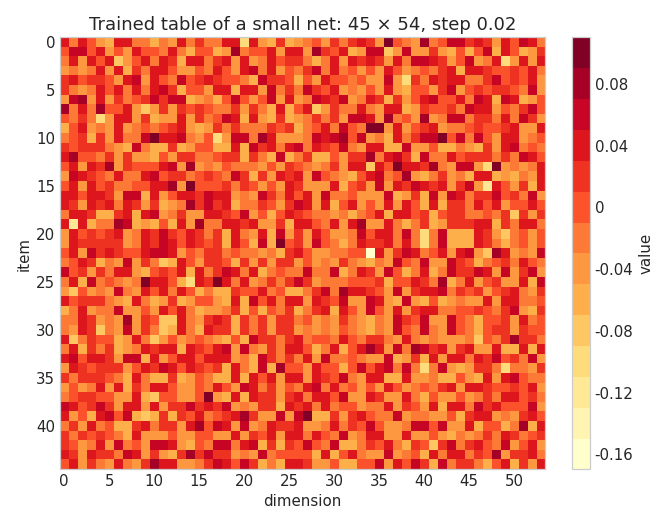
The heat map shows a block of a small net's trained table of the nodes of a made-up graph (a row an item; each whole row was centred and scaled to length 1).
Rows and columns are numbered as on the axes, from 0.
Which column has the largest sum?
1
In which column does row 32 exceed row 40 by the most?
37
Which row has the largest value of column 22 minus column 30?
43
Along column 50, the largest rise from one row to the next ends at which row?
31
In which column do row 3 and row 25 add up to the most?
17
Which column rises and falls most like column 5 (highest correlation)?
14
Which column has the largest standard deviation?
40
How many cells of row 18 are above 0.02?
12
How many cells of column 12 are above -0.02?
31
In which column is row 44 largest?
10
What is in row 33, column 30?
-0.02
